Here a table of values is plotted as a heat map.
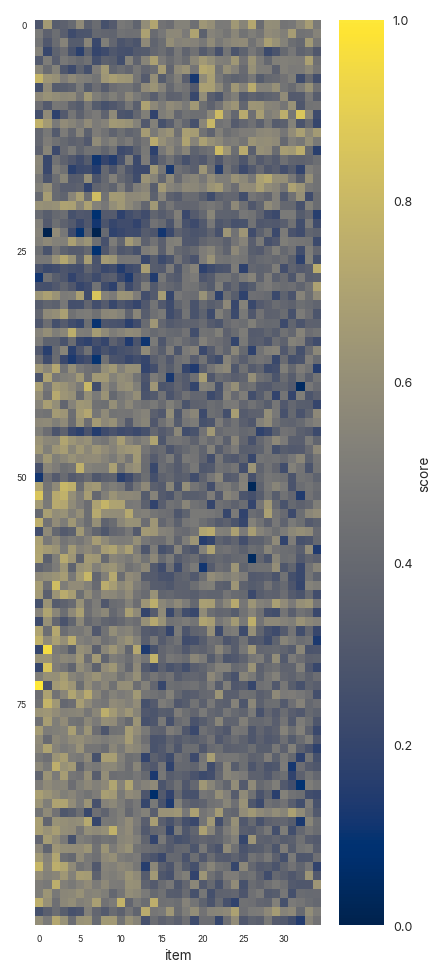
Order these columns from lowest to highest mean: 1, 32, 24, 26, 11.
32, 26, 24, 11, 1
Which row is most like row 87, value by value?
18
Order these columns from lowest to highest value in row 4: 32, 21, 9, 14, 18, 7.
7, 9, 18, 32, 21, 14
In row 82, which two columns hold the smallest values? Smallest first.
31, 16
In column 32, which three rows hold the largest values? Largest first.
10, 14, 12
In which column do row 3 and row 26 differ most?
8
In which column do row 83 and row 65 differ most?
20
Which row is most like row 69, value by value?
71
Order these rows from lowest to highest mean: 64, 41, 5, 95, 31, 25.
31, 25, 41, 95, 5, 64
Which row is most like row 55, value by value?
70
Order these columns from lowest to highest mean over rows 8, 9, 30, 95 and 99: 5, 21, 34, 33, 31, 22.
22, 31, 21, 33, 34, 5
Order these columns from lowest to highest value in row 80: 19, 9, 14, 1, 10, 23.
14, 23, 19, 10, 9, 1
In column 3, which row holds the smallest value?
37
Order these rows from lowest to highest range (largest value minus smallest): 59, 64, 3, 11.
3, 64, 11, 59
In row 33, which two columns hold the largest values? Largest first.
14, 26
